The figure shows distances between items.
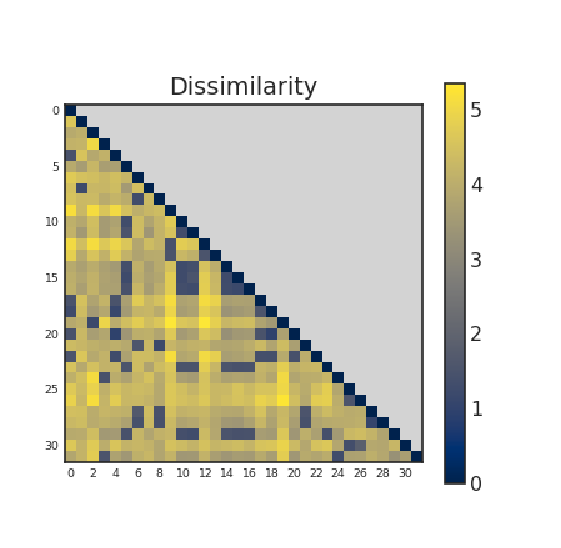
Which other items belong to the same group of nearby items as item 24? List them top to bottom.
3, 31
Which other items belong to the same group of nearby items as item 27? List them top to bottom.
6, 8, 21, 28
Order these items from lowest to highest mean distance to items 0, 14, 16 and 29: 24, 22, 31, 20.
20, 22, 31, 24
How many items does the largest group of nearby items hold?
8
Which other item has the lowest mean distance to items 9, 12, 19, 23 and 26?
13
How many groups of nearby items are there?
8
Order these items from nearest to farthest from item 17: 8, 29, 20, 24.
20, 29, 24, 8
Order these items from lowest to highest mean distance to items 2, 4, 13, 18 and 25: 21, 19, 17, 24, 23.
17, 19, 21, 24, 23
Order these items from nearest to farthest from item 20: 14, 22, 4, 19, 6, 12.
4, 22, 14, 19, 6, 12
